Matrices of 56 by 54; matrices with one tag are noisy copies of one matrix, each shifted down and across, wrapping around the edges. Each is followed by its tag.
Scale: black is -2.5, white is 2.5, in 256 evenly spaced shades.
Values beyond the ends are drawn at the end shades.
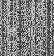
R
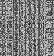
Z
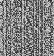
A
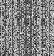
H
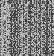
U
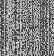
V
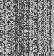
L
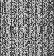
H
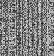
Z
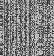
Z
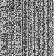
Z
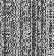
R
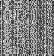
V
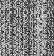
U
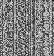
A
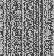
A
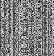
Z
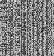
Z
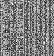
Z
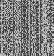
V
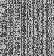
Z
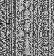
A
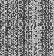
U
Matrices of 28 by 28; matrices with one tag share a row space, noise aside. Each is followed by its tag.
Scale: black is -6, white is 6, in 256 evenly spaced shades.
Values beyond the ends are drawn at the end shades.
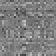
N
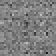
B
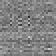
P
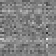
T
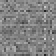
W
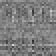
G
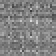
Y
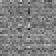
P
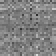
Y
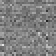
T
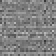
W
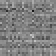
G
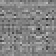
T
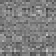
T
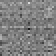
P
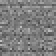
P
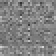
P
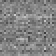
W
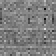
W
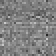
T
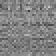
P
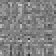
P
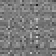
Y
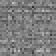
G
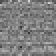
P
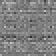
W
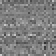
W
